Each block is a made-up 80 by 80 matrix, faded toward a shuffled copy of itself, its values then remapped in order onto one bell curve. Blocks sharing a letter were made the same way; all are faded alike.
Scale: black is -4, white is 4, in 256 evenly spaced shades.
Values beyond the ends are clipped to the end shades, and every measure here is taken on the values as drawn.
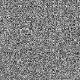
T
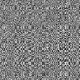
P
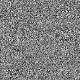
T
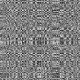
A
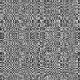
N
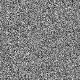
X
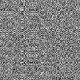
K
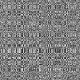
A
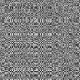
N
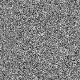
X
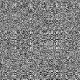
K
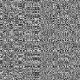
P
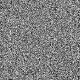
X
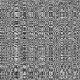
N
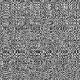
K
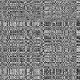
A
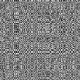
N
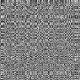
A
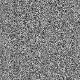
X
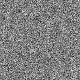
X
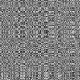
A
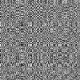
N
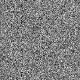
X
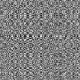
N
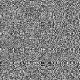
K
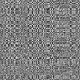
A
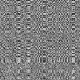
A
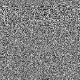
T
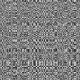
N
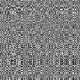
N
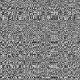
P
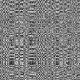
A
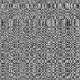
A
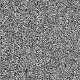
X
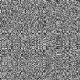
K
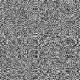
K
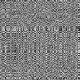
A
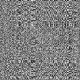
K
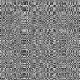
A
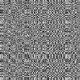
A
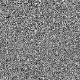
T
